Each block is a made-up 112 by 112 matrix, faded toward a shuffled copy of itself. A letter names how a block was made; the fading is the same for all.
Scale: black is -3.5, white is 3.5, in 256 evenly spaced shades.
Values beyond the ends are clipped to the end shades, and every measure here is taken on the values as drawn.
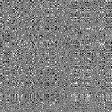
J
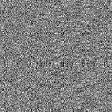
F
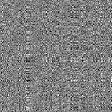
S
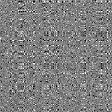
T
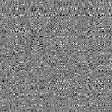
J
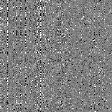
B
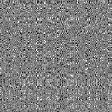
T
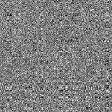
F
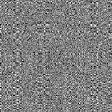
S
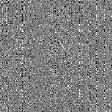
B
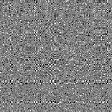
T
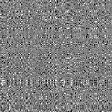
J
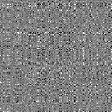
J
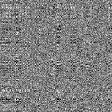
F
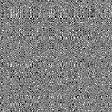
J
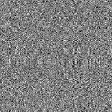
F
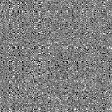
T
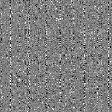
B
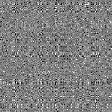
T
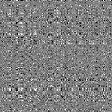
J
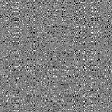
J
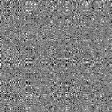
T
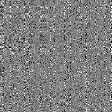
B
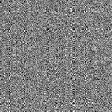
F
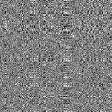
S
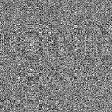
F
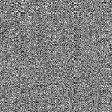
F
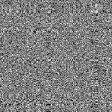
F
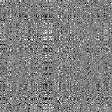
T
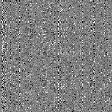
B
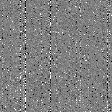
B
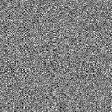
F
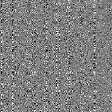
B
